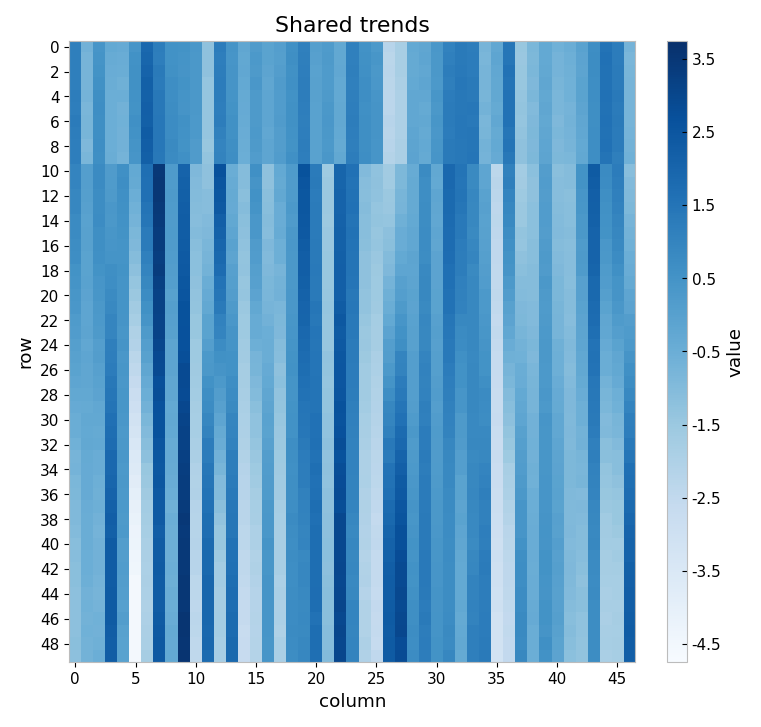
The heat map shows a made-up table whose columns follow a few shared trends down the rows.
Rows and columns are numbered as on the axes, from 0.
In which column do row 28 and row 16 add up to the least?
35
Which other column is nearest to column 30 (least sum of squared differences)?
28
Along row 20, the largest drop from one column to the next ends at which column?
10
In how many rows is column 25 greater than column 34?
10
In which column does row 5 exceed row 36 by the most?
5
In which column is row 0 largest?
6
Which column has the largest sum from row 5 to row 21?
7
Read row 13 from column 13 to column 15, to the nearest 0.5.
-0.5 -1 0.5
